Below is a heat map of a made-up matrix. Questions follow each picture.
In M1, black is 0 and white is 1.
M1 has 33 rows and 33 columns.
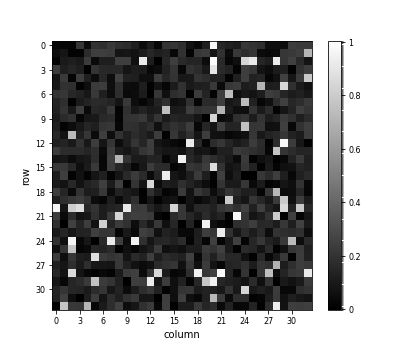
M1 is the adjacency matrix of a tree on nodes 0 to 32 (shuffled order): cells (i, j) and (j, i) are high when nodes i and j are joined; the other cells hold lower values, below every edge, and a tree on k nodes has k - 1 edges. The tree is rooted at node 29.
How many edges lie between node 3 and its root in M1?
2
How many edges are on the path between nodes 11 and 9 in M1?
3
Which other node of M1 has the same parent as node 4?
1
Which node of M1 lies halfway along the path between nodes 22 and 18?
20
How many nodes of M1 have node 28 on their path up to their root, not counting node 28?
11
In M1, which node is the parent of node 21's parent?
2
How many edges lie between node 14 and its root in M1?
6
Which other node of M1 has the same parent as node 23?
8
